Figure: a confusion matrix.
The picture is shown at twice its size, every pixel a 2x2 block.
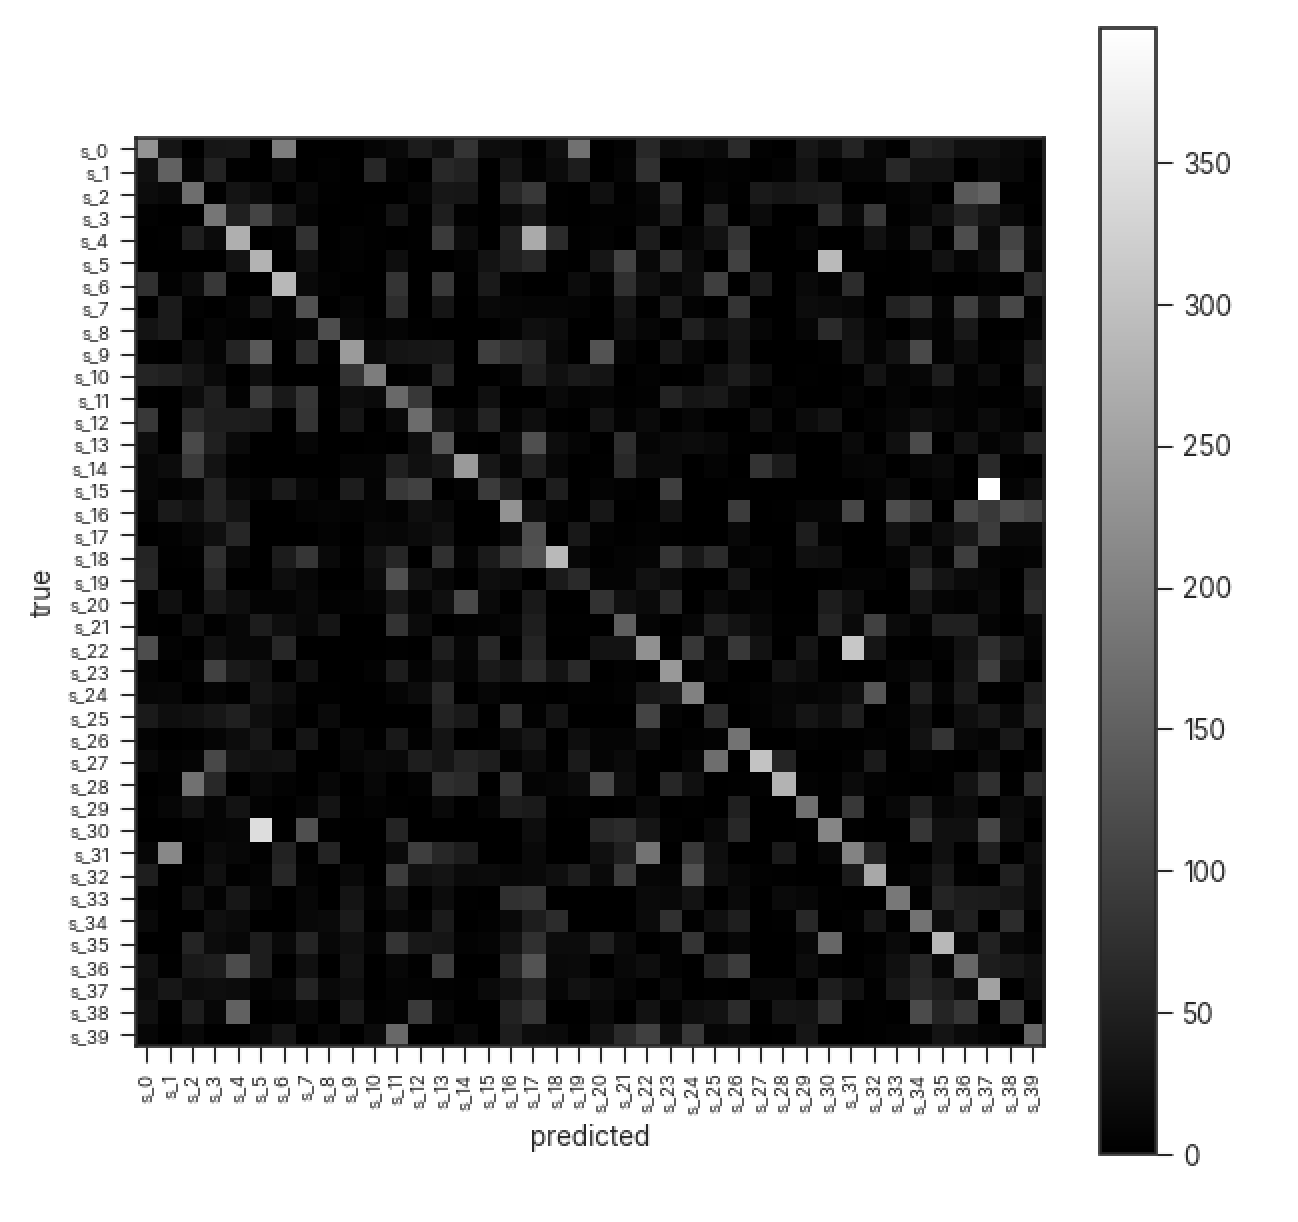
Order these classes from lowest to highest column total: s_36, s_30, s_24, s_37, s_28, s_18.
s_28, s_18, s_24, s_30, s_36, s_37
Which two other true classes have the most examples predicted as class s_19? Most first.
s_0, s_23
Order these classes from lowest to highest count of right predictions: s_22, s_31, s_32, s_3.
s_3, s_31, s_22, s_32
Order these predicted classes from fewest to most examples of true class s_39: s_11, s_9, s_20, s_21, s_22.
s_9, s_20, s_21, s_22, s_11
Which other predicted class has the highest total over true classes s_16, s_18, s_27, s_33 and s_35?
s_17
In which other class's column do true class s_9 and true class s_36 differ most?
s_20
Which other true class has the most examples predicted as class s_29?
s_34
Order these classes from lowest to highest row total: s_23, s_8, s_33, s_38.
s_8, s_33, s_23, s_38
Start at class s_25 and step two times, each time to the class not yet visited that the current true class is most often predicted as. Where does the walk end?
s_31
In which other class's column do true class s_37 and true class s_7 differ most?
s_38
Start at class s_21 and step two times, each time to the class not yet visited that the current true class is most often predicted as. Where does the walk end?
s_24
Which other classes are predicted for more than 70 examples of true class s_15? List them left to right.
s_11, s_12, s_23, s_37
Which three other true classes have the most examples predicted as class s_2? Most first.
s_28, s_13, s_14
